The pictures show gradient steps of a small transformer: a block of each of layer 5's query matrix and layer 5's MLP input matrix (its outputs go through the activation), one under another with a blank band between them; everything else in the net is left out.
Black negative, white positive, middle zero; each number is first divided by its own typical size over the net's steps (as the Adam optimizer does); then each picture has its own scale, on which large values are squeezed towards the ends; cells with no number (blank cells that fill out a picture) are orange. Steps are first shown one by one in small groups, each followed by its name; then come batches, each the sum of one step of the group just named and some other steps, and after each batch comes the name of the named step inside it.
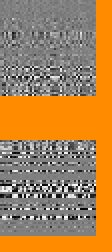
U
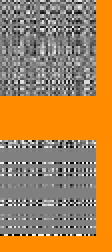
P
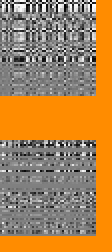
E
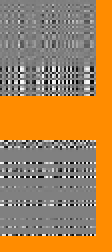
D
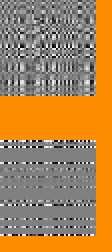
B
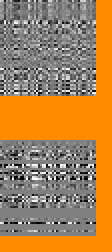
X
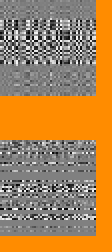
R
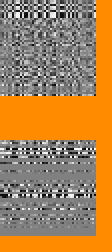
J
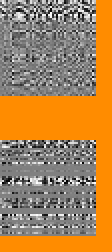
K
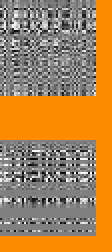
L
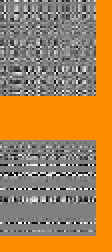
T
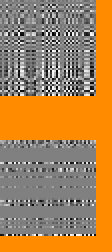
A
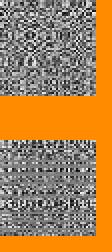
R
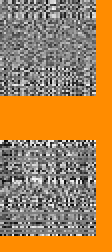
X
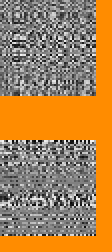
J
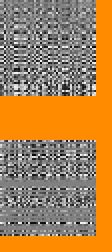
T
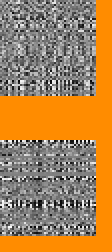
D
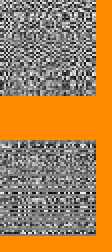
K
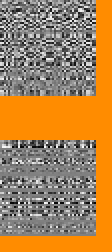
K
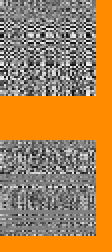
A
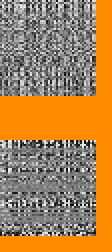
E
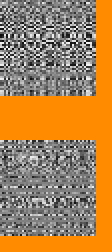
B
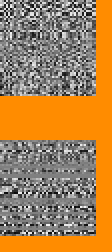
U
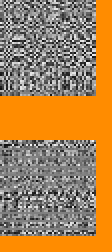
D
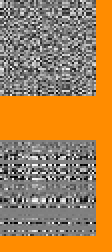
X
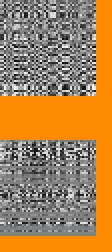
J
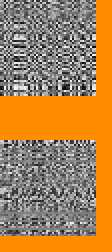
U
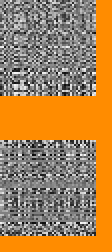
T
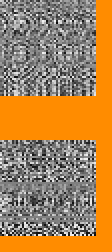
L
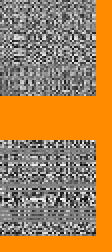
T
